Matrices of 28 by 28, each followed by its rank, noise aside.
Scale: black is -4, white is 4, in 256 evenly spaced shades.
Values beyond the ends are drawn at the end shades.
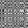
two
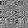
three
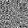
six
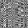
four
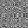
four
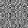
four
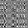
two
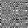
three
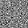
six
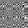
two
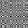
two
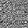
six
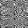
four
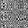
four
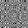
three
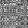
four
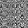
four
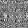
six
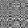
three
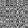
three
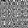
four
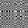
two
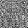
six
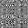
four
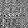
four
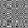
two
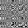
three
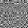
three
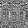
four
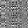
three
